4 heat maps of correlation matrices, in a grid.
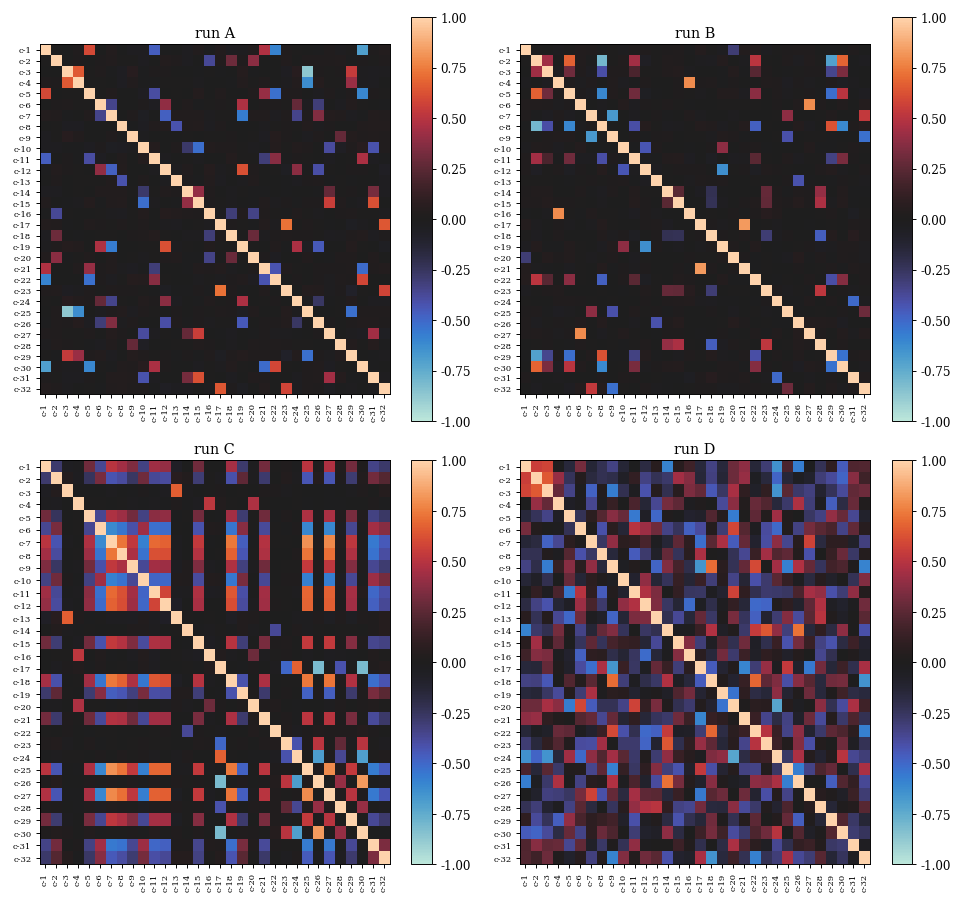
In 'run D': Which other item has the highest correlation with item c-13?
c-28
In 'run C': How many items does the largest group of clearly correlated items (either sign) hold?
19
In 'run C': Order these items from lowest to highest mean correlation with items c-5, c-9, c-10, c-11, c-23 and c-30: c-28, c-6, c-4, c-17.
c-17, c-6, c-4, c-28
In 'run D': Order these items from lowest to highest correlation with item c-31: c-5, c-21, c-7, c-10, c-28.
c-5, c-10, c-7, c-28, c-21
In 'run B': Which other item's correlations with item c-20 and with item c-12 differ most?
c-19
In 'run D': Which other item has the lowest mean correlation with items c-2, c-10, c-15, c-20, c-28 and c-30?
c-29
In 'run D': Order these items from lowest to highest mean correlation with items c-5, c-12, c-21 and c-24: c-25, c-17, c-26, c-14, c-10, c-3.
c-3, c-17, c-25, c-14, c-26, c-10
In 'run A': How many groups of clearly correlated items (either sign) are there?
8
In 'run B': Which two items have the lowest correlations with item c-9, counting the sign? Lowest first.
c-7, c-32
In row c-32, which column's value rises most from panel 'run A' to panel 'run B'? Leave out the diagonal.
c-7
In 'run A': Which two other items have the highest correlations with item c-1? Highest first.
c-5, c-21
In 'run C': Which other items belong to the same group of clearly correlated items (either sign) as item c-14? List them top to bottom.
c-22
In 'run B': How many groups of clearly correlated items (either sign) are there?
10
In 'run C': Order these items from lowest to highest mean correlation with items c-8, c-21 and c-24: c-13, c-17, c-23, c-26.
c-26, c-23, c-13, c-17
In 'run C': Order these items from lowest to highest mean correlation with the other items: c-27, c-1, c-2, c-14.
c-2, c-14, c-1, c-27
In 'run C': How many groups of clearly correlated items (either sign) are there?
5
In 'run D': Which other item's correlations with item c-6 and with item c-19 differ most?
c-20
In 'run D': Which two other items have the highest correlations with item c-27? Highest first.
c-7, c-11
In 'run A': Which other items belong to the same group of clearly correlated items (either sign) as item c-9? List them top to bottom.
c-28
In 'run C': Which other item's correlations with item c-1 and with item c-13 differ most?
c-3
